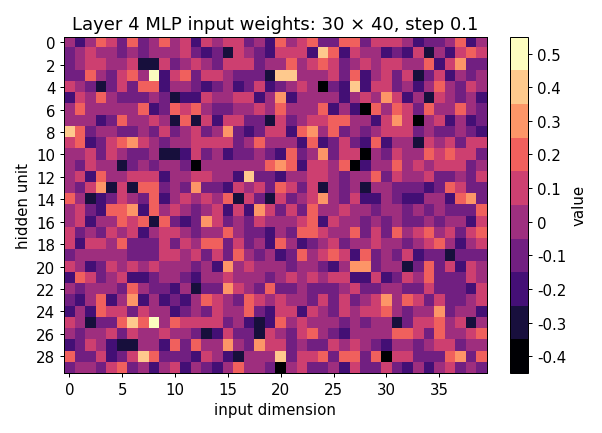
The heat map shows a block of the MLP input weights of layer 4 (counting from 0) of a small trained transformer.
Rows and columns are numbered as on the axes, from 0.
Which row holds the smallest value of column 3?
4
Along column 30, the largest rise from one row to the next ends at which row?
29
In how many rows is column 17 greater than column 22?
11
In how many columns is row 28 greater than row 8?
16
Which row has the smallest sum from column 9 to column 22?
10
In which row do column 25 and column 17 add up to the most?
12
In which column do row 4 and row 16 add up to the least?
24
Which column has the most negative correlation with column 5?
19
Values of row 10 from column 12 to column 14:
0.1 -0.1 0
